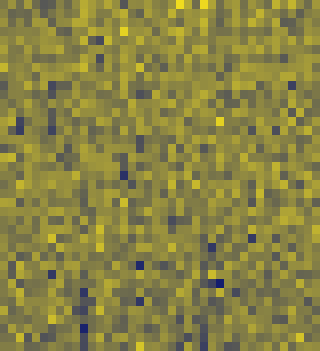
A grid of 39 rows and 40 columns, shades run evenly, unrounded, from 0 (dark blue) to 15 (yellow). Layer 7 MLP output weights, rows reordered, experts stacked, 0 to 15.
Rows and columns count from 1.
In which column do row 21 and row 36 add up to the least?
23
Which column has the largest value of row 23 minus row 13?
16
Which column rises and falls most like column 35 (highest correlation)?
32
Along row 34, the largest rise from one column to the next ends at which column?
19
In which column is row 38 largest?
38
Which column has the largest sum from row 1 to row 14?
26
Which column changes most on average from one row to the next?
18
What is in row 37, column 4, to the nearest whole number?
9
